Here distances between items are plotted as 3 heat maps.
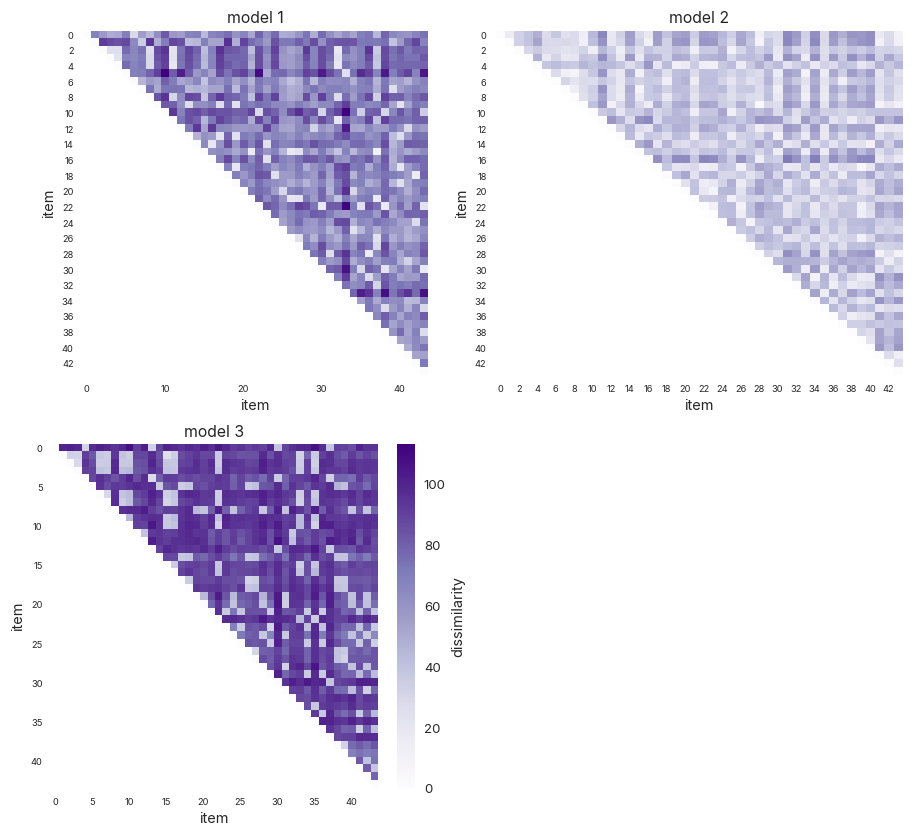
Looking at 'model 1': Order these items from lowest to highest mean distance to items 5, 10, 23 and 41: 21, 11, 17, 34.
34, 21, 17, 11
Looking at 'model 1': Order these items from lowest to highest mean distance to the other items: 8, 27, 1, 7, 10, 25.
25, 7, 27, 8, 1, 10
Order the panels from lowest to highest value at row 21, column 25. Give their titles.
model 2, model 3, model 1
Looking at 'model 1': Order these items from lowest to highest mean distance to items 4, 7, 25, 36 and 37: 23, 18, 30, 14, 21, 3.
21, 3, 23, 14, 18, 30
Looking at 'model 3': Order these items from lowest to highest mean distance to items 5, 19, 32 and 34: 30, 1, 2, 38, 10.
38, 1, 2, 10, 30
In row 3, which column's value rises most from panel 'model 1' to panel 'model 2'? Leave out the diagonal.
11
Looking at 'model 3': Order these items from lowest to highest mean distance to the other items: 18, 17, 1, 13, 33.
1, 33, 17, 18, 13
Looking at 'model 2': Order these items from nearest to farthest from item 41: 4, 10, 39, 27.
27, 10, 4, 39
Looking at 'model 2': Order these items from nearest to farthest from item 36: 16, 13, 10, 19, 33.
19, 10, 13, 33, 16
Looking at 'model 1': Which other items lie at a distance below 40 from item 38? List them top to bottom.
10, 22, 30, 35, 43
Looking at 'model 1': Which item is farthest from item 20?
33
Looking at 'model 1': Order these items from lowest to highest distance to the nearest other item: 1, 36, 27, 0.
36, 27, 0, 1
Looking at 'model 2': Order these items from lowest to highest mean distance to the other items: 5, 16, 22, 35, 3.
35, 5, 22, 3, 16
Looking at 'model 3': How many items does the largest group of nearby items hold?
12
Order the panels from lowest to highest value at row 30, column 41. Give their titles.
model 2, model 1, model 3
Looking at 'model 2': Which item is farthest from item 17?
16
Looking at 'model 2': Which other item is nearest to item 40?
14
